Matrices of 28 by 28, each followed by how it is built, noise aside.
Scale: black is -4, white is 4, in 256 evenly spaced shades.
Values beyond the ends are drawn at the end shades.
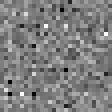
sparse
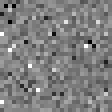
sparse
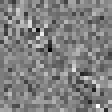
banded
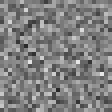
repeating columns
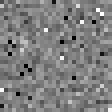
sparse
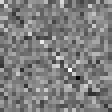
diagonal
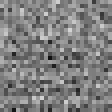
blocks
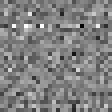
uneven rows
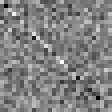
diagonal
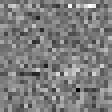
uneven rows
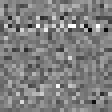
uneven rows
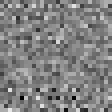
uneven rows
